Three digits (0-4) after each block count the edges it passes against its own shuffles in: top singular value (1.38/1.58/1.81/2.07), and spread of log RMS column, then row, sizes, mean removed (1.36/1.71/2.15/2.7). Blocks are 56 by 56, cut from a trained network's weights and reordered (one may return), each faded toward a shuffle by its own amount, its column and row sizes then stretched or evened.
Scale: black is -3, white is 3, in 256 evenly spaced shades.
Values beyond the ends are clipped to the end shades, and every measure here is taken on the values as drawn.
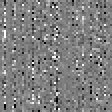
0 4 0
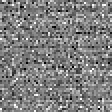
1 0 1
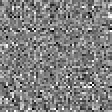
2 1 3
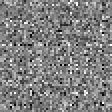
2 2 3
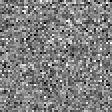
0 1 2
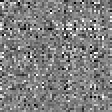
2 3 4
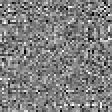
2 3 2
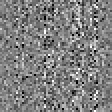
1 4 0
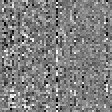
2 4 0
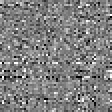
2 3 3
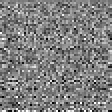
4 1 4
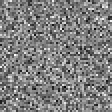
3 0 1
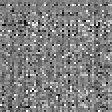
2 0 4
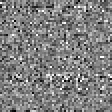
0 1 3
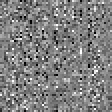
0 4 0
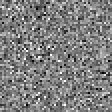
1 1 2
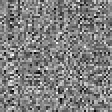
4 2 0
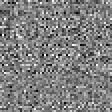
3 0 4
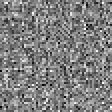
2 2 1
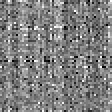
3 0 3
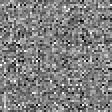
1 2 2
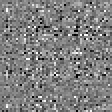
1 3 4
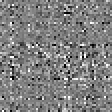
0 3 4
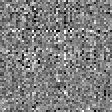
2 3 2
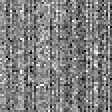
4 1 1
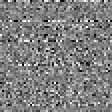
0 1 4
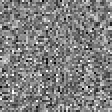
2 1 1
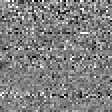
0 0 4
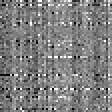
4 0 4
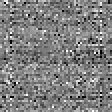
2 2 1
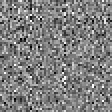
3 3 1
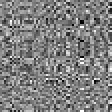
4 3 1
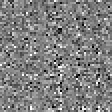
0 3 2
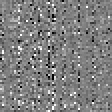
0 4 0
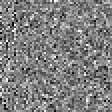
1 3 0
